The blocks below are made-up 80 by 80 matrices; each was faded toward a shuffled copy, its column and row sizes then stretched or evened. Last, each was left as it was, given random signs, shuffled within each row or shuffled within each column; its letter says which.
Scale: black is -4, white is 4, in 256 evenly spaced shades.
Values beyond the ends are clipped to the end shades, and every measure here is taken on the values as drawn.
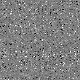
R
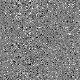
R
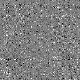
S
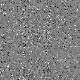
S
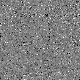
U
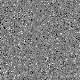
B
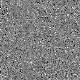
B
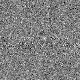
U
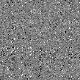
R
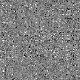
S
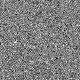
U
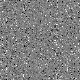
B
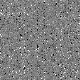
B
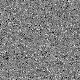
U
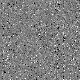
B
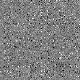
S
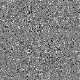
R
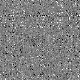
S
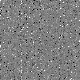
B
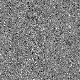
B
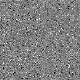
S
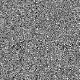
R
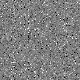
B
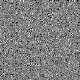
S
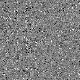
R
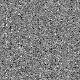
B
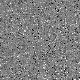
B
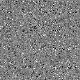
R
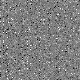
B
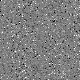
B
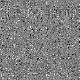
S
